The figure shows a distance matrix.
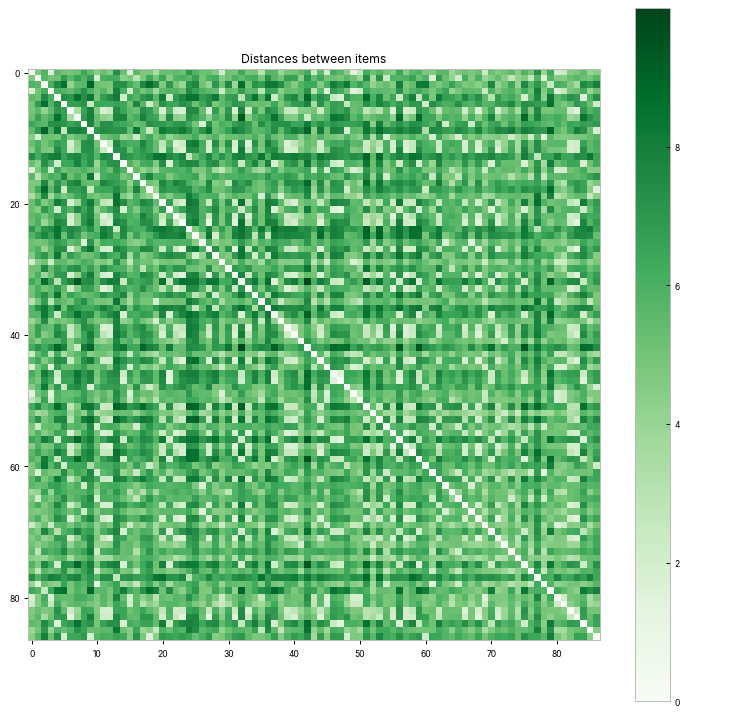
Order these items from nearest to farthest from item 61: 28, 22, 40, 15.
15, 22, 40, 28
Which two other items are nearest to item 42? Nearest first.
7, 6
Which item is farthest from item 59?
42
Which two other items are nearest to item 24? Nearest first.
13, 77
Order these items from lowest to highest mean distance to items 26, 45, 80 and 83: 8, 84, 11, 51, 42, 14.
11, 8, 51, 14, 84, 42
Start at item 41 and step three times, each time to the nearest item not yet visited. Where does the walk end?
74
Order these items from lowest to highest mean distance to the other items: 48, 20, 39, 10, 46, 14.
10, 39, 20, 14, 48, 46
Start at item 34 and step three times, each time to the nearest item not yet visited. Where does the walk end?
36
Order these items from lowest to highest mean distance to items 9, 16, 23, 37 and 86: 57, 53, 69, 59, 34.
69, 57, 59, 34, 53
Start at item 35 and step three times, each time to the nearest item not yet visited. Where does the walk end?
85
